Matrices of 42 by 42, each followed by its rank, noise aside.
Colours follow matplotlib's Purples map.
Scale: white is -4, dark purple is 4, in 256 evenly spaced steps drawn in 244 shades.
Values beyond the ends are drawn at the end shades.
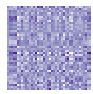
three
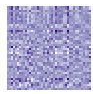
three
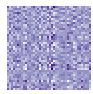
four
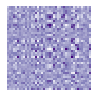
three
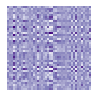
two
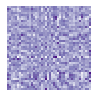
four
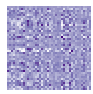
four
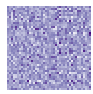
six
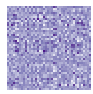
six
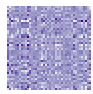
three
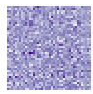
eight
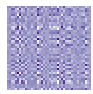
two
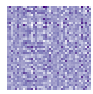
four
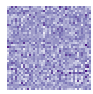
eight
